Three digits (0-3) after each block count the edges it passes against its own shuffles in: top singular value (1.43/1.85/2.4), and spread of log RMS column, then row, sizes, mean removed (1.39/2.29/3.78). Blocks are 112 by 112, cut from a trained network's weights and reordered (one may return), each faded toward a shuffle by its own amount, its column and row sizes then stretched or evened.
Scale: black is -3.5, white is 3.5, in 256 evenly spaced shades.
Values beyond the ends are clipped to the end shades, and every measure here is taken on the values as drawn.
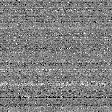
2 0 2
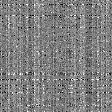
3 1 2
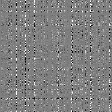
2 3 2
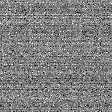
2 0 1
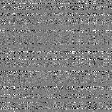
0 2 3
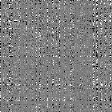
0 3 2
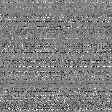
2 0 3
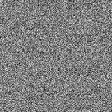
2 0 1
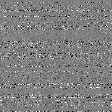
0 0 3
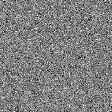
1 1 1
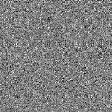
2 1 1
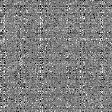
2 2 1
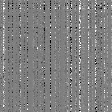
3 3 1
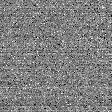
1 0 0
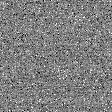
0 0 0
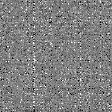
1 2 1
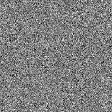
1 1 0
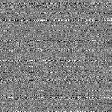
2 0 3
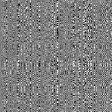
3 3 1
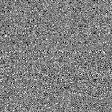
1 0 2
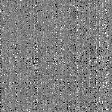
1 2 1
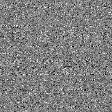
0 0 2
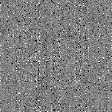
0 2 1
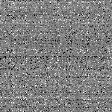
1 1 2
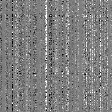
3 3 1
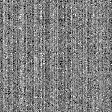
3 1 1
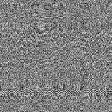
3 0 2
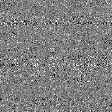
1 2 2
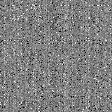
1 1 1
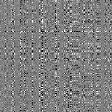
3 3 2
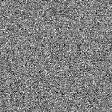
1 0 1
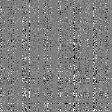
1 3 2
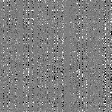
1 3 1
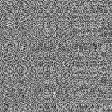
3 0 1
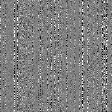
1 3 0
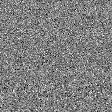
0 0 1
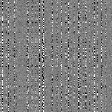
3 3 1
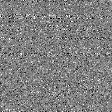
0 1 2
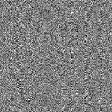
2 2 0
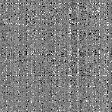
2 2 2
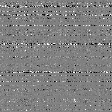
1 1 3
